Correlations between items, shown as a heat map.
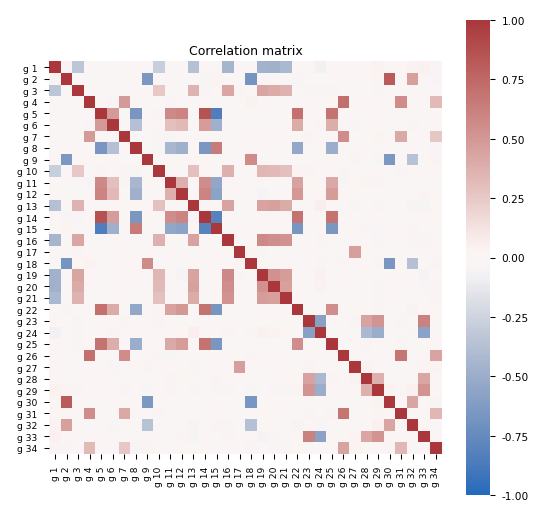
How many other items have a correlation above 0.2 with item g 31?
4
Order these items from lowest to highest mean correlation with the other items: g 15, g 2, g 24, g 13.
g 15, g 24, g 2, g 13
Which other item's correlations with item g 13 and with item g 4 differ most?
g 26
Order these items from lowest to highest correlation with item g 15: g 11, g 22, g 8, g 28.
g 22, g 11, g 28, g 8
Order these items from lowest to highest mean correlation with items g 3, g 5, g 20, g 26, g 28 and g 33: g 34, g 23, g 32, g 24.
g 24, g 32, g 34, g 23
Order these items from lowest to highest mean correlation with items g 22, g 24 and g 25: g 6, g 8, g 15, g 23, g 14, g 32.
g 15, g 8, g 23, g 32, g 6, g 14
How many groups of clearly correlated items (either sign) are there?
6
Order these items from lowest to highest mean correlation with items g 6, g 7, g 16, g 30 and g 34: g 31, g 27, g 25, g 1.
g 1, g 27, g 25, g 31
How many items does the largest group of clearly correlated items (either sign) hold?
9
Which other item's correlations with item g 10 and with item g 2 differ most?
g 30
